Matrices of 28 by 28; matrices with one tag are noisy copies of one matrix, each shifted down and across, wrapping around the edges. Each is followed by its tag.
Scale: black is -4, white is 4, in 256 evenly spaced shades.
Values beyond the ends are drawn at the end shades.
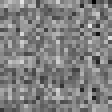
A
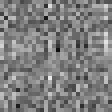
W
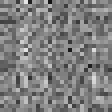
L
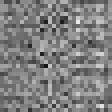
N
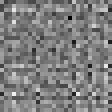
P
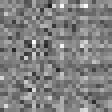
N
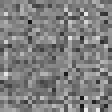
P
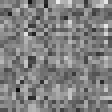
A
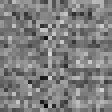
N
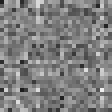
P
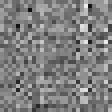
L
